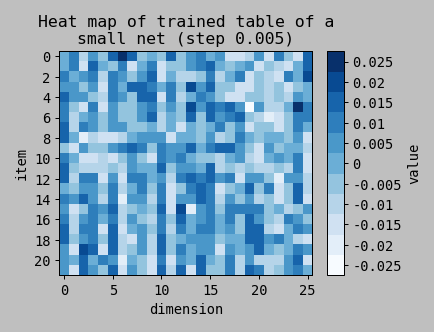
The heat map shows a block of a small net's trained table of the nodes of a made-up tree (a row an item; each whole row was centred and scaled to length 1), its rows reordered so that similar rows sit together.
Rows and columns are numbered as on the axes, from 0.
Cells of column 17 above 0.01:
2
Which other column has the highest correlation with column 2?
5
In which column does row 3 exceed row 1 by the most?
7
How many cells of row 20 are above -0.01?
18
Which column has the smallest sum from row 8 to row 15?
25
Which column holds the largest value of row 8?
0
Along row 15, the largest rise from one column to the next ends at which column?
12
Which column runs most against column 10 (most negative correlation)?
9
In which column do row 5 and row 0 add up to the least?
19
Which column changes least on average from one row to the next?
14
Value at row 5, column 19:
-0.025
